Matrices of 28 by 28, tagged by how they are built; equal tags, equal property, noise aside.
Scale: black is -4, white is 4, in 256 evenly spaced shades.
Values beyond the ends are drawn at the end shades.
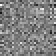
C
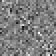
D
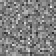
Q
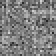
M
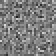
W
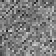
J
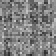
M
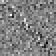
D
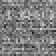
M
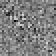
D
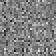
C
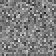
W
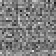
M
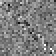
D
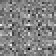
C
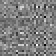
C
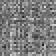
M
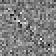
D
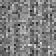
M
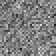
J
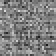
M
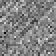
J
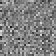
C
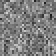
M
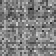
M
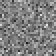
Q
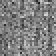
M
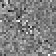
D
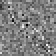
D
